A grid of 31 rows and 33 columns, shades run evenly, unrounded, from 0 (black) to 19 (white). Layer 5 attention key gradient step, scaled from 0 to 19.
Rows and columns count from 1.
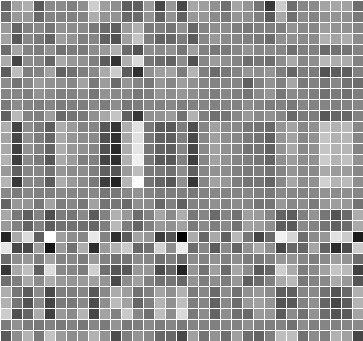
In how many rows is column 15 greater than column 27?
12
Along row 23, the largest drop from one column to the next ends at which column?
2
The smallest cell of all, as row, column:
22, 17
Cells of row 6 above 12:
8
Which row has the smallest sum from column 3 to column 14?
21
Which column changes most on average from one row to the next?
11
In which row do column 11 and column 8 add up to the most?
23
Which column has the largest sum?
13
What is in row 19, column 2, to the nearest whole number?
11
